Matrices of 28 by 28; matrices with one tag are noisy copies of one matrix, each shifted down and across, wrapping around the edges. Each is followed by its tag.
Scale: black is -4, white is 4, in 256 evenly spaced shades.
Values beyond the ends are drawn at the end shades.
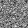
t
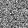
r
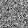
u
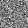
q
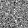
q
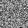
r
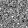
t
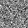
q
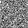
u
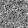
t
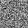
r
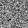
r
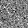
q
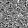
r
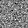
r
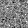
q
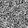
u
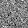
q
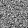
r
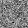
r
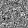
t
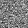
r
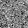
q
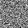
r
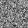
u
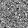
r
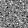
q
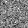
u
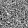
q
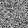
q
